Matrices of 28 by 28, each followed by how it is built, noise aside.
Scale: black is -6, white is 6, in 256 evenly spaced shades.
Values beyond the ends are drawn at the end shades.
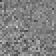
lower triangular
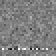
uneven rows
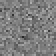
uneven rows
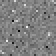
sparse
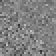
lower triangular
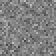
noise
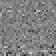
uneven rows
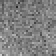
smooth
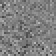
lower triangular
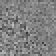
lower triangular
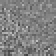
lower triangular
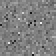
sparse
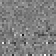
uneven rows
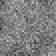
smooth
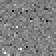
sparse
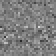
uneven rows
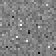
sparse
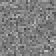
noise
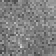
smooth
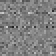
uneven rows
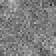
smooth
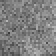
smooth
